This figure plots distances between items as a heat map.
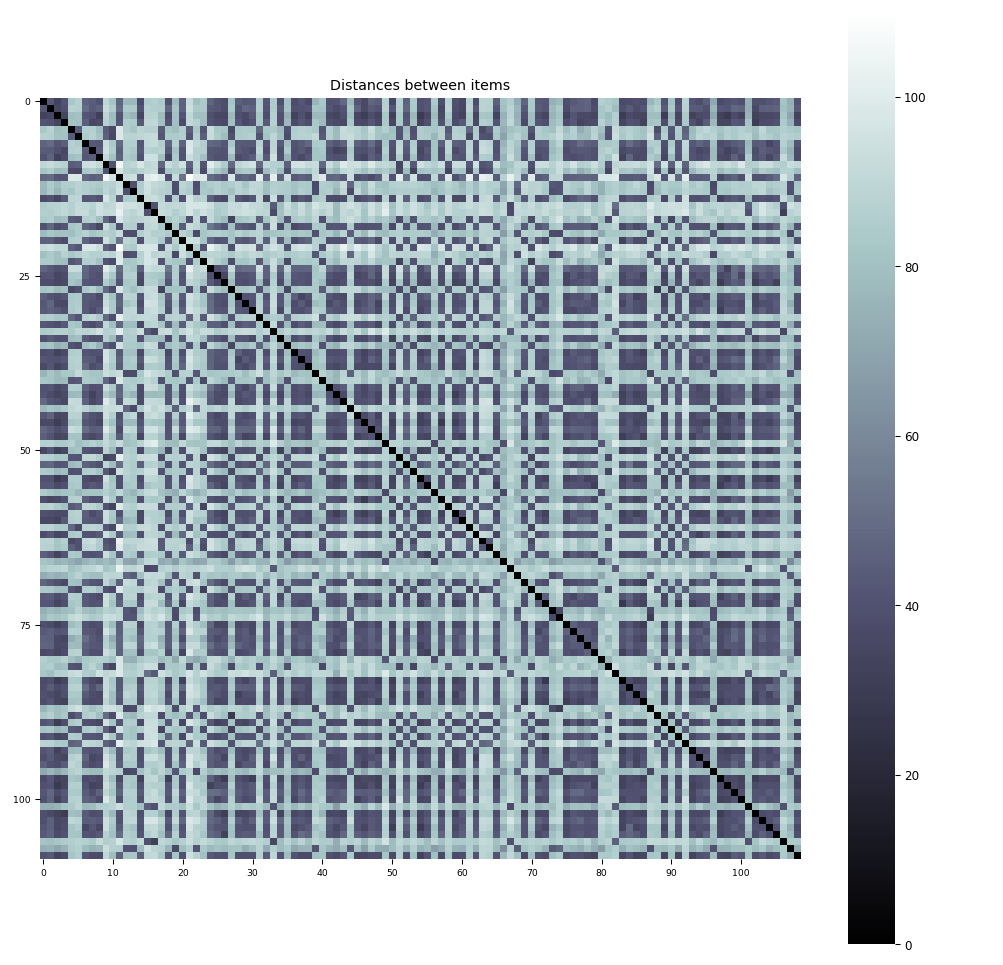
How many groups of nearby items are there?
5
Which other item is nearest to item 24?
98
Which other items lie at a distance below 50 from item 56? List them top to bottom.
49, 66, 80
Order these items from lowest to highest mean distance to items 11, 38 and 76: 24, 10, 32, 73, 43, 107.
43, 32, 24, 107, 73, 10
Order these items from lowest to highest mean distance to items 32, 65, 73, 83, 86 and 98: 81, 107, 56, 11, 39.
11, 107, 39, 56, 81
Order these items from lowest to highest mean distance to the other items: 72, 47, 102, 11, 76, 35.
102, 72, 76, 47, 11, 35
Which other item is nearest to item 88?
27
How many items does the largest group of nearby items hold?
64
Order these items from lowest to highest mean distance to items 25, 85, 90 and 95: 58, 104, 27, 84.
104, 84, 27, 58
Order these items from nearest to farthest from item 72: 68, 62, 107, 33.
62, 107, 68, 33
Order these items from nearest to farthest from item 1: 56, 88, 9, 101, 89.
89, 101, 56, 88, 9
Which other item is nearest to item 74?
87
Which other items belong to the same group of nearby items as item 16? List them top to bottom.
15, 33, 67, 82, 101, 106
